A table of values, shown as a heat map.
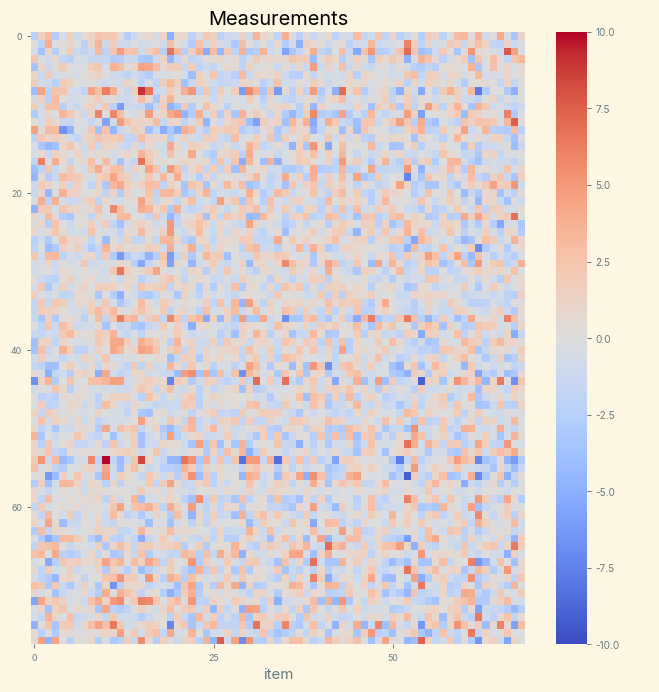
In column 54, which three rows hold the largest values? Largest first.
77, 70, 66
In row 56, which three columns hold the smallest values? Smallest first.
52, 62, 2
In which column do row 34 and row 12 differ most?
4
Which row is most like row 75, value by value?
44
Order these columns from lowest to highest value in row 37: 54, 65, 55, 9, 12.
12, 65, 9, 54, 55
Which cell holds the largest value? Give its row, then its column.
54, 10
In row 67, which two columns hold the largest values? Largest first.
39, 61
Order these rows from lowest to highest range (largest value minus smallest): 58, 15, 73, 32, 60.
58, 32, 15, 60, 73
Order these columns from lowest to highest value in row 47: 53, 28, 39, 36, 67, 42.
67, 42, 36, 28, 53, 39
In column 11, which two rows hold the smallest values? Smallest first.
70, 12
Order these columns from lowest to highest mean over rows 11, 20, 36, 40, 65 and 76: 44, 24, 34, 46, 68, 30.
24, 44, 30, 34, 68, 46
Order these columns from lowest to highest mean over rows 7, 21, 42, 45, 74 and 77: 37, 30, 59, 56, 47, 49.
47, 56, 59, 37, 49, 30
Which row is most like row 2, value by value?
36
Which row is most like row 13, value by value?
35
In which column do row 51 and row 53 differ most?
65
